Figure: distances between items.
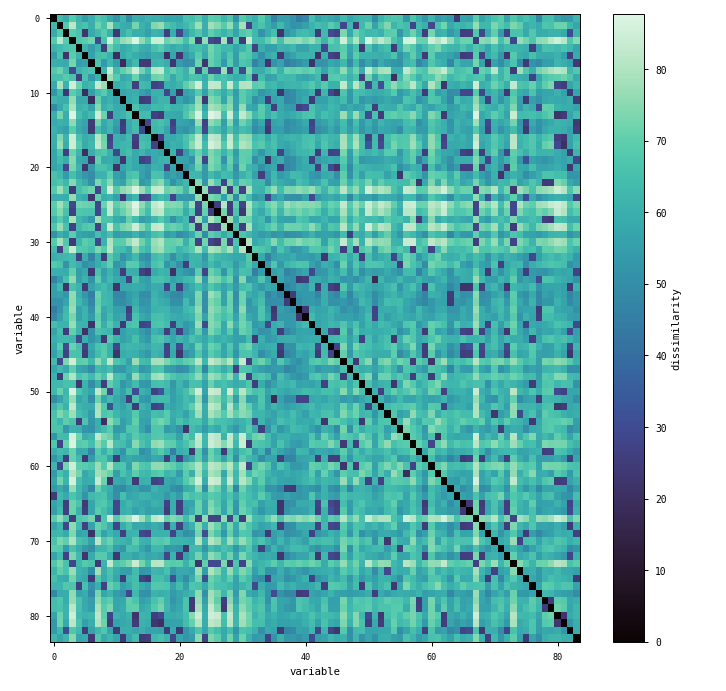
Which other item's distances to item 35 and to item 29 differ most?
51
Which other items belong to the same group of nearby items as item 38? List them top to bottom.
37, 63
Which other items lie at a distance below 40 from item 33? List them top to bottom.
21, 55, 71
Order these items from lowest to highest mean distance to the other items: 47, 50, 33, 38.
38, 47, 33, 50
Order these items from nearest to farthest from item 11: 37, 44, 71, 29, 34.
34, 37, 71, 29, 44
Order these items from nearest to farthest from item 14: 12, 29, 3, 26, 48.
29, 12, 48, 26, 3
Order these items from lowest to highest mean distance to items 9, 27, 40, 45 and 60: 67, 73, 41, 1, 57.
1, 57, 41, 73, 67
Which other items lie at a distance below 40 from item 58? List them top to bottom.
22, 27, 78, 79
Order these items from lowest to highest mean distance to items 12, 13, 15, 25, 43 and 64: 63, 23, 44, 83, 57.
83, 63, 44, 23, 57
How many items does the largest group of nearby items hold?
15
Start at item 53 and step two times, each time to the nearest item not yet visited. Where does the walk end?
74
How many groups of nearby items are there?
14
